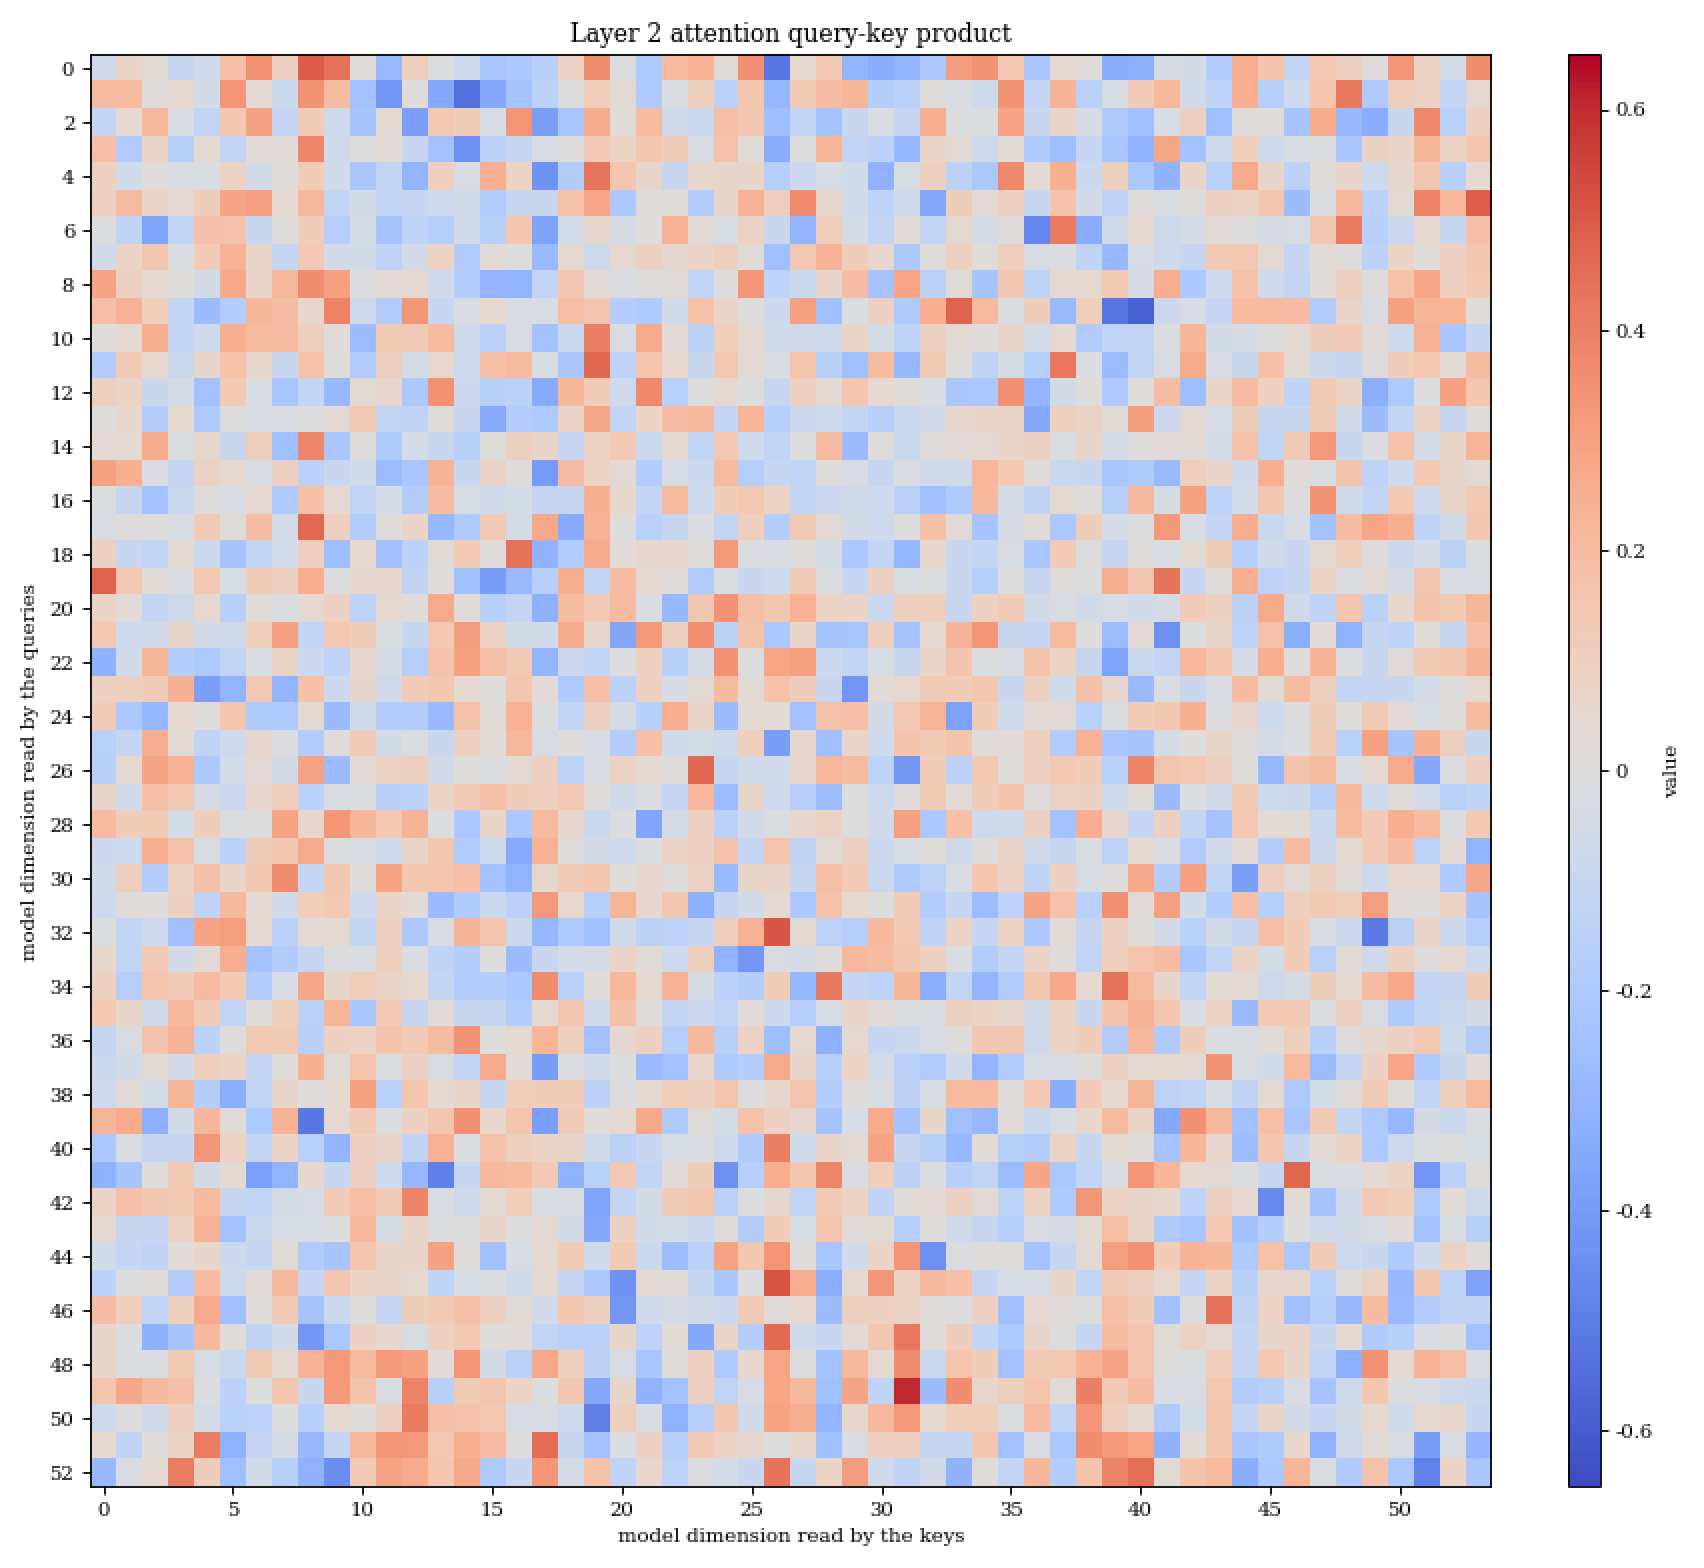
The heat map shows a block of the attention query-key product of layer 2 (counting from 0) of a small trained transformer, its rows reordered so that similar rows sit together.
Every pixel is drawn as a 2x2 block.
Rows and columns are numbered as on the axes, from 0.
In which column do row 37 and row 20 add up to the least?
17
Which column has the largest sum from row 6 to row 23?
19
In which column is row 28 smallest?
21
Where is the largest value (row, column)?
49, 31
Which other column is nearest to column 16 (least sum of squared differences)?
15
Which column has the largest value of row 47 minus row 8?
26
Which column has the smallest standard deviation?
52
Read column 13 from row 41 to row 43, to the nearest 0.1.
-0.5 0 0
